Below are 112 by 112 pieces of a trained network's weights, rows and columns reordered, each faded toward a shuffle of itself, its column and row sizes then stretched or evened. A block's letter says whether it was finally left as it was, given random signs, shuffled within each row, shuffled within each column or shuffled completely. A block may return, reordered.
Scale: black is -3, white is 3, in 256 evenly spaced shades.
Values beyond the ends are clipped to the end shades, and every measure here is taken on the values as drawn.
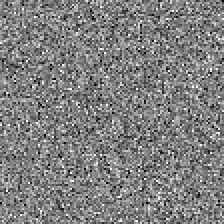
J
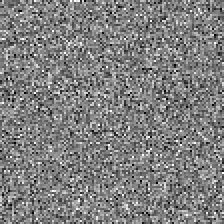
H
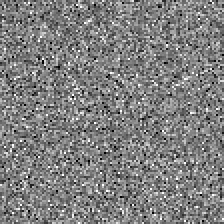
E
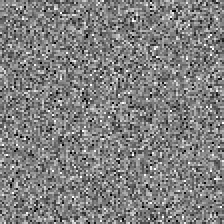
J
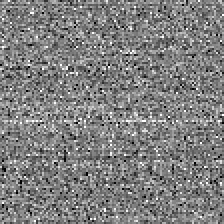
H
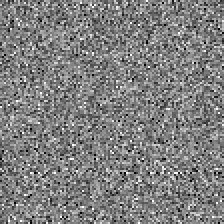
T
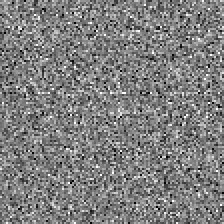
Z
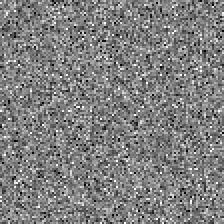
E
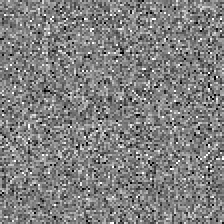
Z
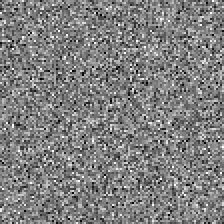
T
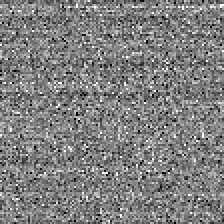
H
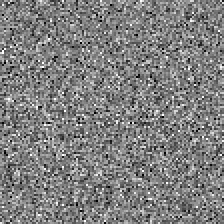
Z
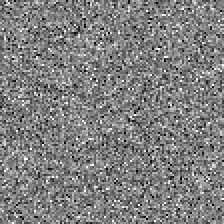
E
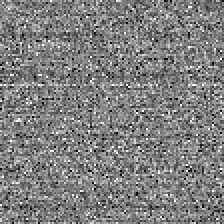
H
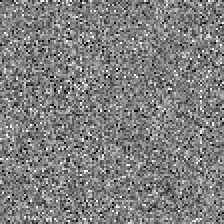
Z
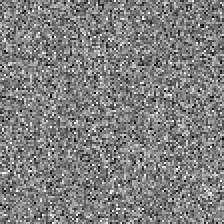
J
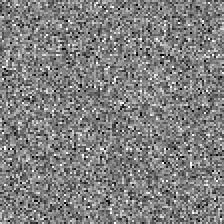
T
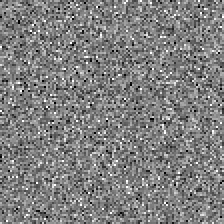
E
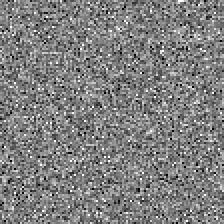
E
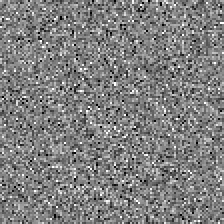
J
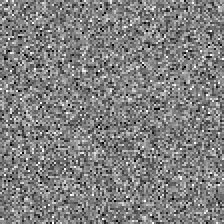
J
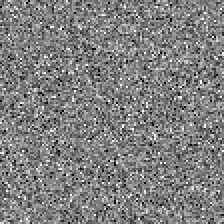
E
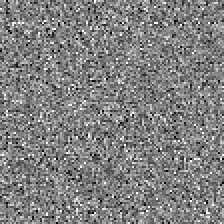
Z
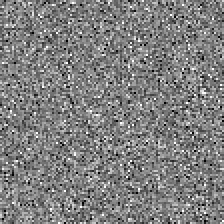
J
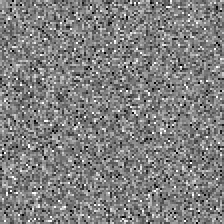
E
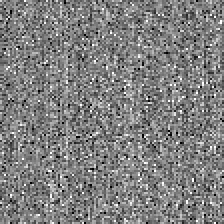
H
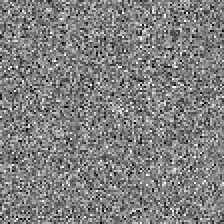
H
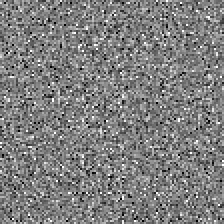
Z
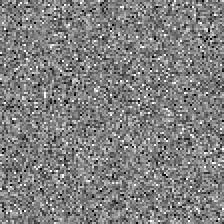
E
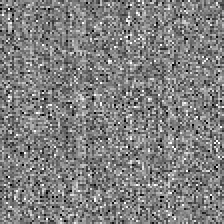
H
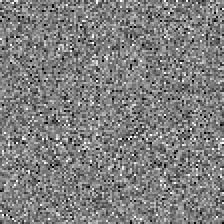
Z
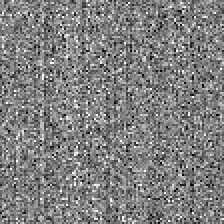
H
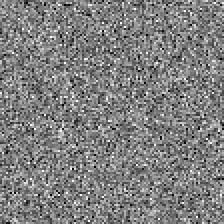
T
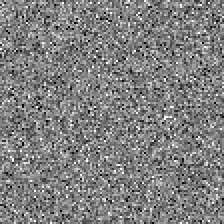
E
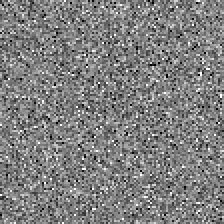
J
